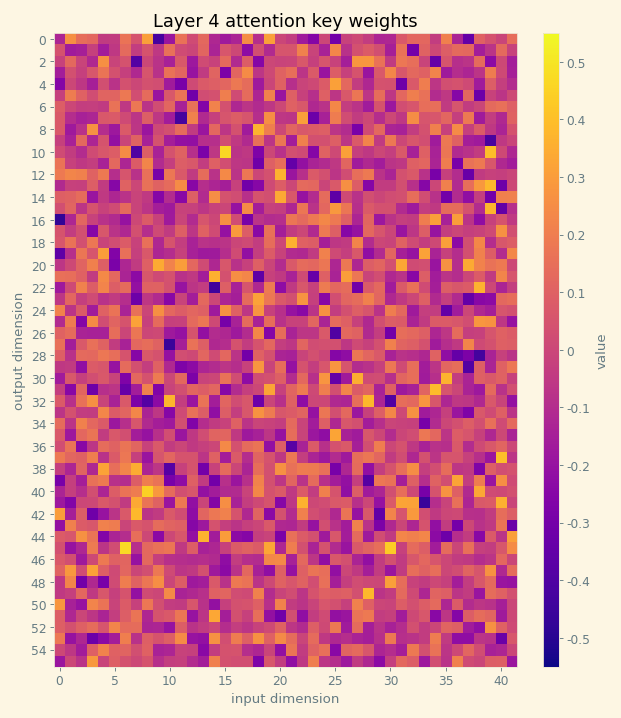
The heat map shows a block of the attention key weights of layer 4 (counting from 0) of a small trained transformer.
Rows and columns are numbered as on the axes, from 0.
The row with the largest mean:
20
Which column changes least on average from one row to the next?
29
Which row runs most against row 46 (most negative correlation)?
51
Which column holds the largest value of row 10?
15
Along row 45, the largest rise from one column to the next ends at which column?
6
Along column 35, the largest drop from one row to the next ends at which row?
14
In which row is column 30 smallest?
32
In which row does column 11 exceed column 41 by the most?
43
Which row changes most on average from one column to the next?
44
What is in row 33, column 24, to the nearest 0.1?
0.2
